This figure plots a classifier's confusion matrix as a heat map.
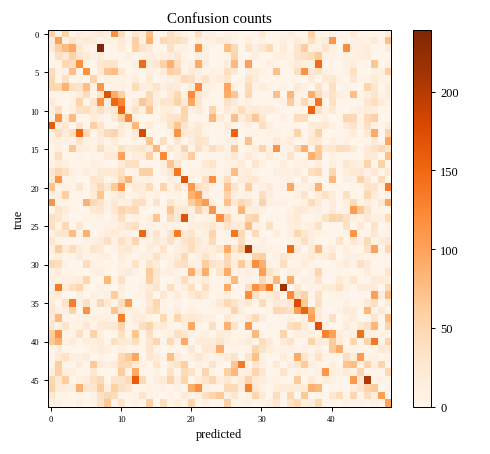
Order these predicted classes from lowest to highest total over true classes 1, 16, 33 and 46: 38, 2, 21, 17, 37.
2, 17, 21, 38, 37
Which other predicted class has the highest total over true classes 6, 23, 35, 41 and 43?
27
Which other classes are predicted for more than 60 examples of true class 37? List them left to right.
1, 10, 48
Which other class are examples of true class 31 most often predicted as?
30
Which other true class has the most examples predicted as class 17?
4
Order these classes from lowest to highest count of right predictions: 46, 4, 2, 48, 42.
42, 46, 2, 48, 4
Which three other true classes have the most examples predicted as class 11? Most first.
35, 19, 42
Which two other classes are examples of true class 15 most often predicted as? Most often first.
32, 36
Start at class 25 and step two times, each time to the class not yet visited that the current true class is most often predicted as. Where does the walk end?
34
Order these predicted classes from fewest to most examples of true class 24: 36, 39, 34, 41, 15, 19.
36, 34, 39, 41, 15, 19
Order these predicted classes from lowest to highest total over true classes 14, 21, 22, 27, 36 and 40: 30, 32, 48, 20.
32, 30, 20, 48
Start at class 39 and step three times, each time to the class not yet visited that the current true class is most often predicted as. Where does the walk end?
0
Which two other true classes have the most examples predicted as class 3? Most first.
35, 2
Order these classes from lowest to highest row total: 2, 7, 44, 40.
44, 7, 40, 2
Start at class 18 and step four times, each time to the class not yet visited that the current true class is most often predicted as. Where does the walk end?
38
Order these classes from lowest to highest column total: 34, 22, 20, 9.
22, 34, 9, 20
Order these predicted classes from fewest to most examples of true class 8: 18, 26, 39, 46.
39, 46, 18, 26
